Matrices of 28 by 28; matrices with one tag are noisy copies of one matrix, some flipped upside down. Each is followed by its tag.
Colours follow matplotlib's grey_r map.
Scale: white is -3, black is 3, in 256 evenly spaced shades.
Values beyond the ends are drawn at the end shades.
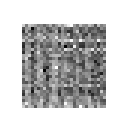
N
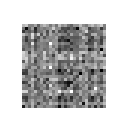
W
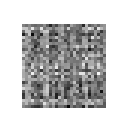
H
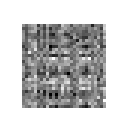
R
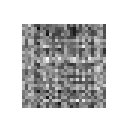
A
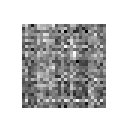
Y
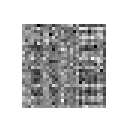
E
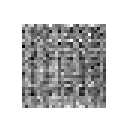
N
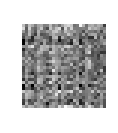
N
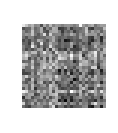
W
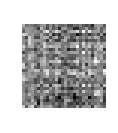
A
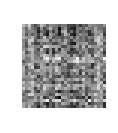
A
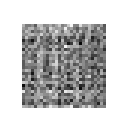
N
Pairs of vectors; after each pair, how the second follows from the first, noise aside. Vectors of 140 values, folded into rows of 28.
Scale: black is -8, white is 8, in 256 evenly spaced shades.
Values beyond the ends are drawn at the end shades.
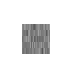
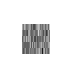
scaled up.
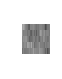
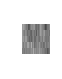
copied.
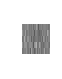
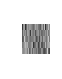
wrapped around, negated, scaled up.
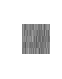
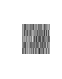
scaled up.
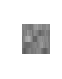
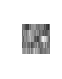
reversed, scaled up.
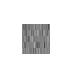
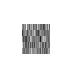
wrapped around, negated, scaled up.
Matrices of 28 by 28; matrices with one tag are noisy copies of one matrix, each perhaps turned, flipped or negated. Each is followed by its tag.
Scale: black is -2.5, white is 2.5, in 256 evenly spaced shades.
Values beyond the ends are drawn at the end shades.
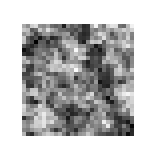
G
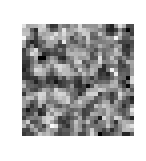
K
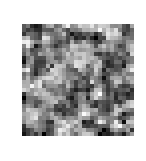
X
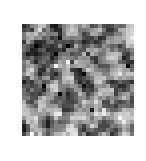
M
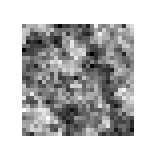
G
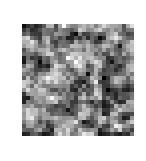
X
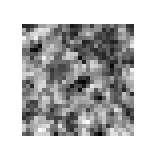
M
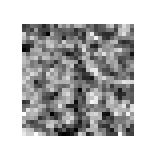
K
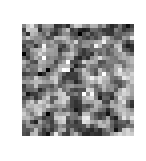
K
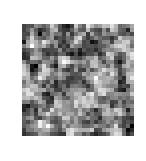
X
